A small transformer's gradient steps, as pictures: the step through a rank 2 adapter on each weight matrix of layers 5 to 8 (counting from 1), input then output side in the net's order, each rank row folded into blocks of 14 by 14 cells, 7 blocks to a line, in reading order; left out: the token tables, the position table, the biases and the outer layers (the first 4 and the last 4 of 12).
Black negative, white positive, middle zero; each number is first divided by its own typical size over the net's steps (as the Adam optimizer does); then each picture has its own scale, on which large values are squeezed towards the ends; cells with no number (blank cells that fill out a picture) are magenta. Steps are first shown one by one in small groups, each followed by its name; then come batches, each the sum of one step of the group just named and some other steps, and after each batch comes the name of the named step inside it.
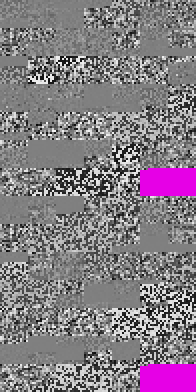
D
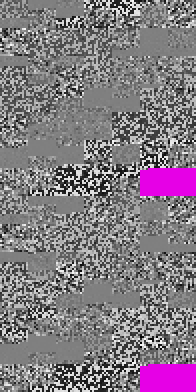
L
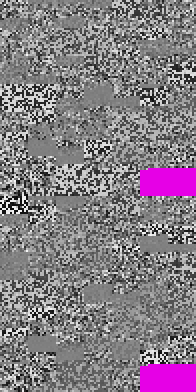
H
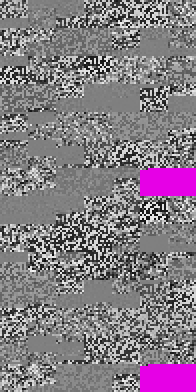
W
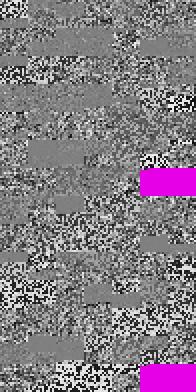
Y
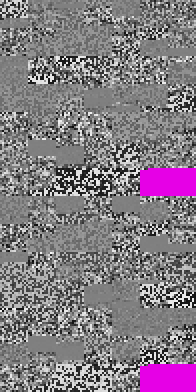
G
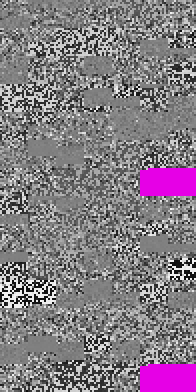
H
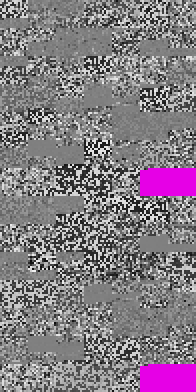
W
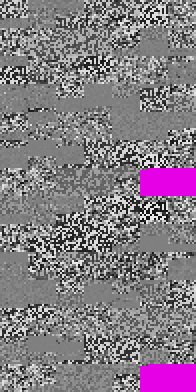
W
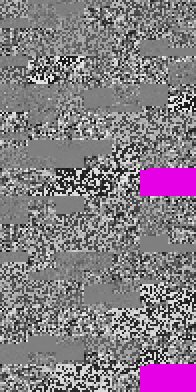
D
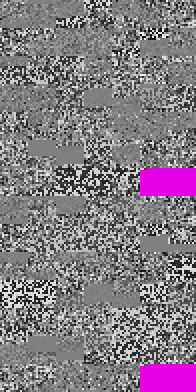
L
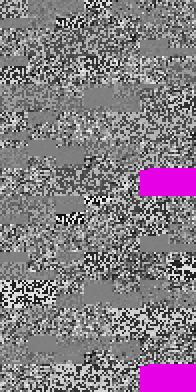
W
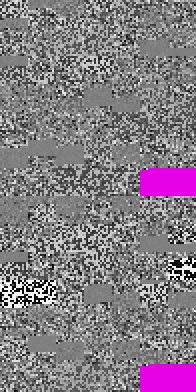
Y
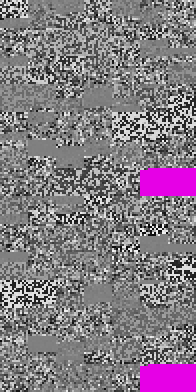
G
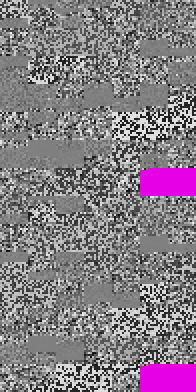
D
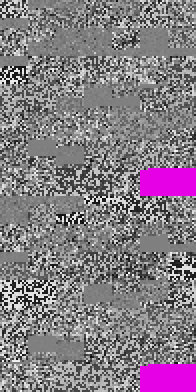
W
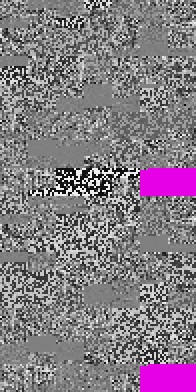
L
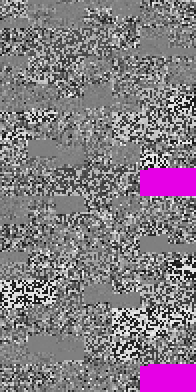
Y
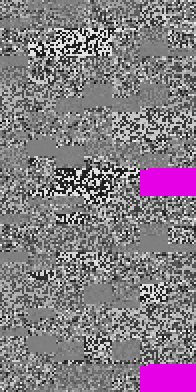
D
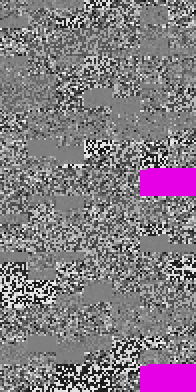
L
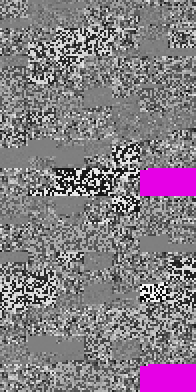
D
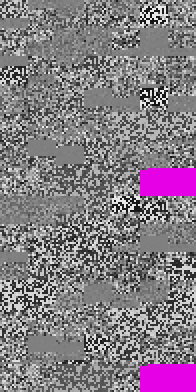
W
